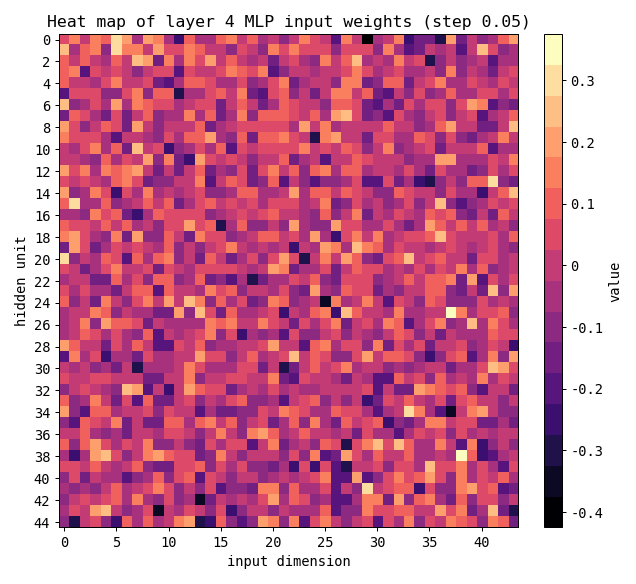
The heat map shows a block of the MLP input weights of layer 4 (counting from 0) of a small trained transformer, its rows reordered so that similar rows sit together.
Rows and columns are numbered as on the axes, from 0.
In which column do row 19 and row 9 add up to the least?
24
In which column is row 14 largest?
43
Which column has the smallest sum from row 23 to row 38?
9
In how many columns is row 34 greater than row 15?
19
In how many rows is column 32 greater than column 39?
25
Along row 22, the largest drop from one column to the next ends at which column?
40
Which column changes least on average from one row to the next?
28
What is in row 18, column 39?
0
